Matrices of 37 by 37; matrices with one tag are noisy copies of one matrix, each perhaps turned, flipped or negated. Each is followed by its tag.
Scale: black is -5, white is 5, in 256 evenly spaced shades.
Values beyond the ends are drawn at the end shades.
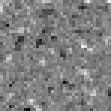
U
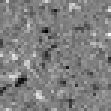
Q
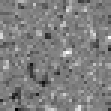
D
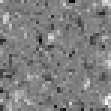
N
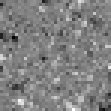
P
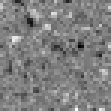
Q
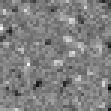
U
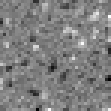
D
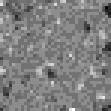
N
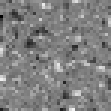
D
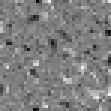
D
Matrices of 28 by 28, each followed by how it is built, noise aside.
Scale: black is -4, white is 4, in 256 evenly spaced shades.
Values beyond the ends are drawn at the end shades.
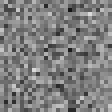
blocks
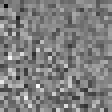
lower triangular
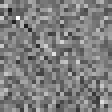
diagonal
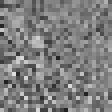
lower triangular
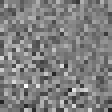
lower triangular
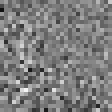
lower triangular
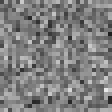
blocks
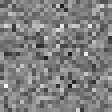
uneven rows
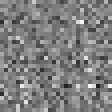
uneven rows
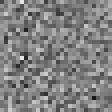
repeating rows
